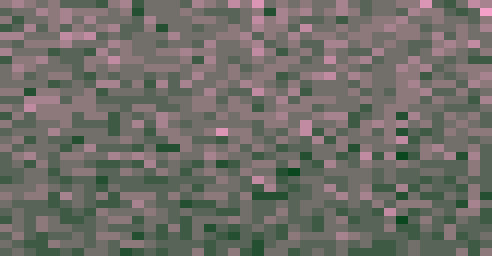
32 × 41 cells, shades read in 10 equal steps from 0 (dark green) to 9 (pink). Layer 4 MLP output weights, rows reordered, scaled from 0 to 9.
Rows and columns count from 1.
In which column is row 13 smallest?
40
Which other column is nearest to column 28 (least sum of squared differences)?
4
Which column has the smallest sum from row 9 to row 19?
13
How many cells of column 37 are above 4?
8
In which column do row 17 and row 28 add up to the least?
34
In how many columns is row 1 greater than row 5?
14
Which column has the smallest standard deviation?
21
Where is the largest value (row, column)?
2, 41
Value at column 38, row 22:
3
